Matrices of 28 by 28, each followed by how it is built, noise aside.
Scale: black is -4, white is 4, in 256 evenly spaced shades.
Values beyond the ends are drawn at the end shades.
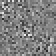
block diagonal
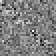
banded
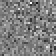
upper triangular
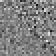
upper triangular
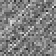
Hankel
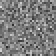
noise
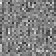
low rank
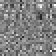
low rank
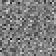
low rank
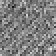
Hankel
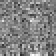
low rank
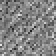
Hankel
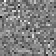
block diagonal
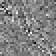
banded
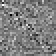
banded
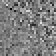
upper triangular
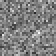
noise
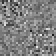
block diagonal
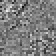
block diagonal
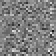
low rank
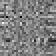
low rank
